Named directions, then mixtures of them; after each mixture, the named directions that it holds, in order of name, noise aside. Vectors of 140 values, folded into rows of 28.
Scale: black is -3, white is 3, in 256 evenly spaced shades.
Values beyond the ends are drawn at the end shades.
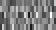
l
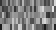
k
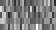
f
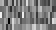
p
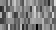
f.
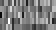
p.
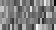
f, k.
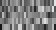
k.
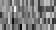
k, p.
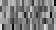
k, l.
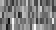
l, p.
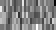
f, p.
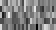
f, k.
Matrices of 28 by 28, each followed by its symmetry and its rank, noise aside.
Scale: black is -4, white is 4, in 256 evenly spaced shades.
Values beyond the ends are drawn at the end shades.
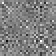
symmetric, rank four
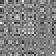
symmetric, rank three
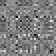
symmetric, rank three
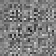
symmetric, rank four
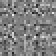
antisymmetric, rank four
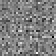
antisymmetric, rank six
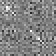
symmetric, rank four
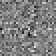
no symmetry, rank six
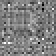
antisymmetric, rank four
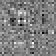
antisymmetric, rank four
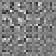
symmetric, rank three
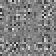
antisymmetric, rank four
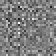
symmetric, rank four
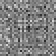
no symmetry, rank four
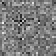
symmetric, rank six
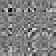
symmetric, rank three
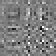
no symmetry, rank four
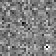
symmetric, rank six
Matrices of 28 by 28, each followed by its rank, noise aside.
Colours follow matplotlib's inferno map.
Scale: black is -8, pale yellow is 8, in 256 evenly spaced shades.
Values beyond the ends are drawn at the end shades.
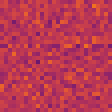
five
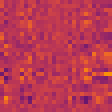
two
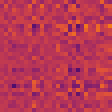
three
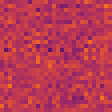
six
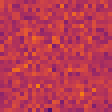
six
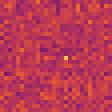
five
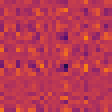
two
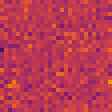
six
